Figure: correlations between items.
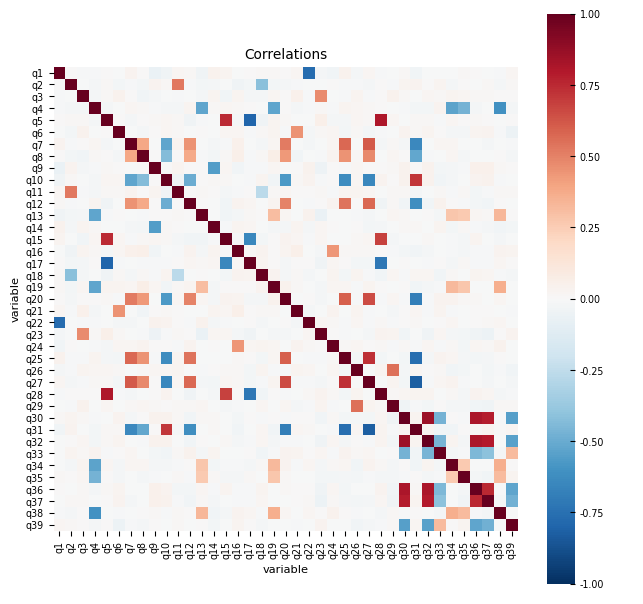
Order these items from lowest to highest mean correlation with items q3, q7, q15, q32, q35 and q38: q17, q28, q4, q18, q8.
q4, q17, q18, q8, q28
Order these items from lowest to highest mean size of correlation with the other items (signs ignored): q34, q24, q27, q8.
q24, q34, q8, q27
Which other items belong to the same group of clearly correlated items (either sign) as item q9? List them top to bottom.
q14
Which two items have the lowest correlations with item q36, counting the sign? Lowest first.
q39, q33
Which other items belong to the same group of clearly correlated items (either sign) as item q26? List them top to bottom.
q29
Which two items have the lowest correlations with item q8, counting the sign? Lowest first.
q31, q10
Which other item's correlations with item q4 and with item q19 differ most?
q38
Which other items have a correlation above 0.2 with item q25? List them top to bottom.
q7, q8, q12, q20, q27
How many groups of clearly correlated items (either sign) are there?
11
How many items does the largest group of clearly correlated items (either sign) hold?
8
